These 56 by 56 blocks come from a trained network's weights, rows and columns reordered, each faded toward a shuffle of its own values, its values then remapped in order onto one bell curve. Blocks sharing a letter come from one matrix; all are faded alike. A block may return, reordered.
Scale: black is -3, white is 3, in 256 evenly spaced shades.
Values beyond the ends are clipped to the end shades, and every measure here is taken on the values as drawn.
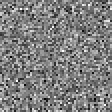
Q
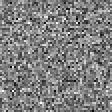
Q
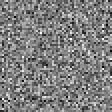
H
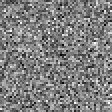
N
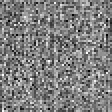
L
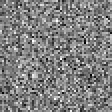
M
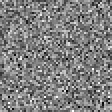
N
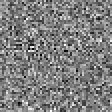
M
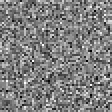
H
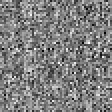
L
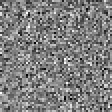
H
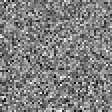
Q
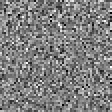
N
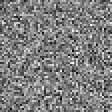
H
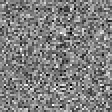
M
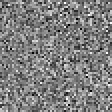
H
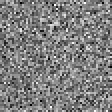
Q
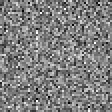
H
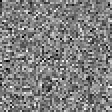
M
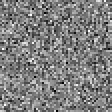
Q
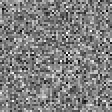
M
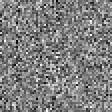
H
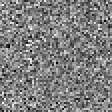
N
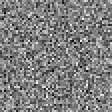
N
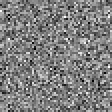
N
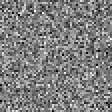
N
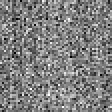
L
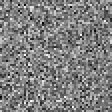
H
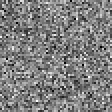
N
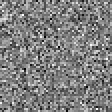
N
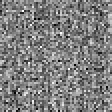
L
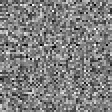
M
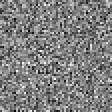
Q
